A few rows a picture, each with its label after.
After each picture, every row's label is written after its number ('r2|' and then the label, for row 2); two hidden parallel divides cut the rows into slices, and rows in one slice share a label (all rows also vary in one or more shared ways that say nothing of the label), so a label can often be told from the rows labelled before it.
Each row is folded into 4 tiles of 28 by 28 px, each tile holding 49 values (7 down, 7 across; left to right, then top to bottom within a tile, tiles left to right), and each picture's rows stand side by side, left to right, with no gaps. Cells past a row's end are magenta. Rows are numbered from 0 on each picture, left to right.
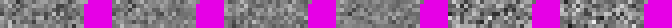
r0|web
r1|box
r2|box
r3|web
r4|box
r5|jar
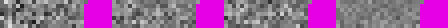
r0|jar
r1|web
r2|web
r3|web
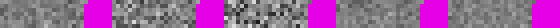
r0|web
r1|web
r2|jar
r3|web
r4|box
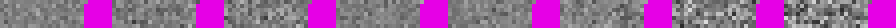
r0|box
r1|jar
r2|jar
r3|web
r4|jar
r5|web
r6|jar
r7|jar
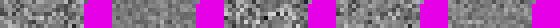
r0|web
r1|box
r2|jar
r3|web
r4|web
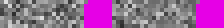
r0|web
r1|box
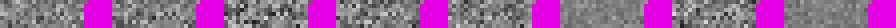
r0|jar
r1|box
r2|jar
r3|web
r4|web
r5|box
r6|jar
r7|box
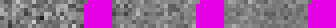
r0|jar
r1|box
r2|box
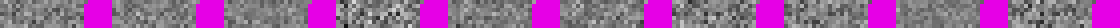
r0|box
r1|web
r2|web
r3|jar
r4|box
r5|box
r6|web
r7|jar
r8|jar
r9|jar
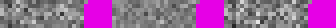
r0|jar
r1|web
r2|jar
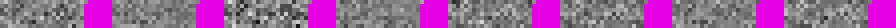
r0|web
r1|box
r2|web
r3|web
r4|box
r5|box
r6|jar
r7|box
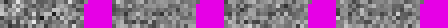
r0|jar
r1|jar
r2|jar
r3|web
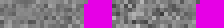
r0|box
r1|jar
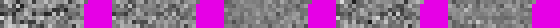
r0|jar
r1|box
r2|jar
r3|web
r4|web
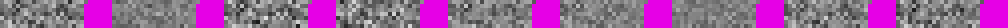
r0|box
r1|box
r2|box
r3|box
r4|jar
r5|jar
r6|web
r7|box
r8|jar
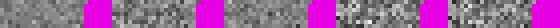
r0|jar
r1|box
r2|box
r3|web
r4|web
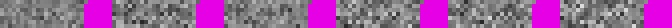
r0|jar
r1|jar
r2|jar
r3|box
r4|web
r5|web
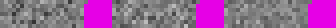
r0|box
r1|jar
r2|box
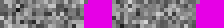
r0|jar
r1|box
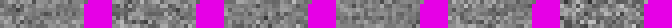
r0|jar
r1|jar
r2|jar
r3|web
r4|jar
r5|web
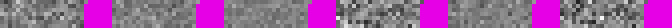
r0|jar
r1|web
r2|box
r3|jar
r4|jar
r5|box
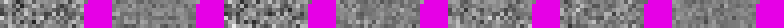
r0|web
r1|web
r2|jar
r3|web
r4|web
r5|jar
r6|web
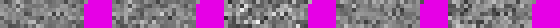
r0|box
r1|web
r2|web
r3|jar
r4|jar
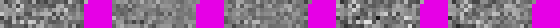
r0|web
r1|jar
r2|box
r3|web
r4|web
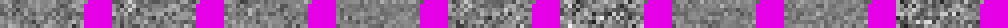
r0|web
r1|jar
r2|web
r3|jar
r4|jar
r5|web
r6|jar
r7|jar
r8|web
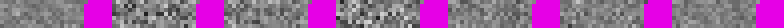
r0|box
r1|box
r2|box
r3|box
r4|web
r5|jar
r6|web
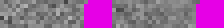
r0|box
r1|jar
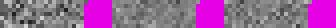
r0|jar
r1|web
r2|web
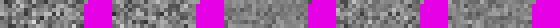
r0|box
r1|box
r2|jar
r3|jar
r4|web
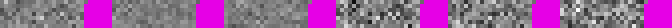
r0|web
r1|box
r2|box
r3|web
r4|jar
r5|jar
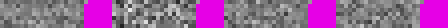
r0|web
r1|box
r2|web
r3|box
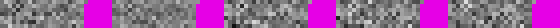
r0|box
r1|box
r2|web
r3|box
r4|jar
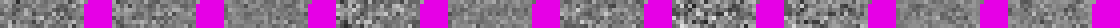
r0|web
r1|web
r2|web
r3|web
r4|jar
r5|web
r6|box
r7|jar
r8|web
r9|web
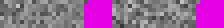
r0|jar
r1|box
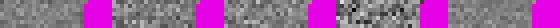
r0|box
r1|web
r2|web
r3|jar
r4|box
